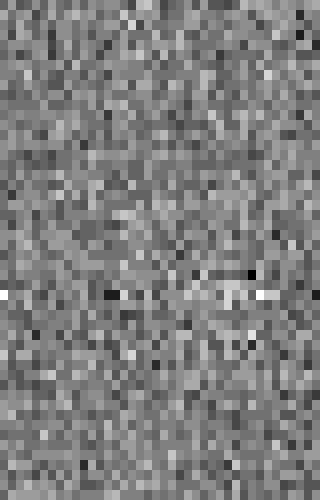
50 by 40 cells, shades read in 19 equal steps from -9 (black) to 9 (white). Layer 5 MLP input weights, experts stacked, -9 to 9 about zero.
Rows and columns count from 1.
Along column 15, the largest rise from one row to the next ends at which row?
31
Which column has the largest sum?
16
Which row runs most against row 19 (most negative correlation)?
43
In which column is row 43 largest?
14
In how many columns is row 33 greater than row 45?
13
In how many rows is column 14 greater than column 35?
19
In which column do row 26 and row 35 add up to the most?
18
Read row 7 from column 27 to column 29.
-2 -3 0
